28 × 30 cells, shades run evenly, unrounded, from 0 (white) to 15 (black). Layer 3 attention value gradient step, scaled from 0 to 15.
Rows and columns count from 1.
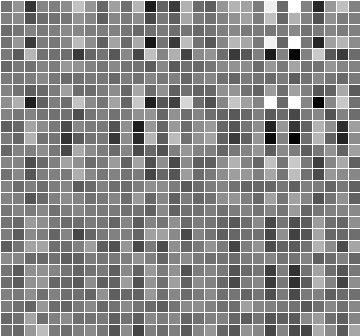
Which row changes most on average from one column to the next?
9
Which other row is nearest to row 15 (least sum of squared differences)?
2
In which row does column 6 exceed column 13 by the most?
12
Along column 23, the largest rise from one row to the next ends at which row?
5
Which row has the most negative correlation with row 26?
16
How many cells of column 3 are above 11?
3
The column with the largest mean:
26
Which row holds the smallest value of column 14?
20
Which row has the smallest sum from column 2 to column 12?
1
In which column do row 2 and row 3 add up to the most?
13
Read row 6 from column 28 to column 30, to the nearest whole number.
6 7 7
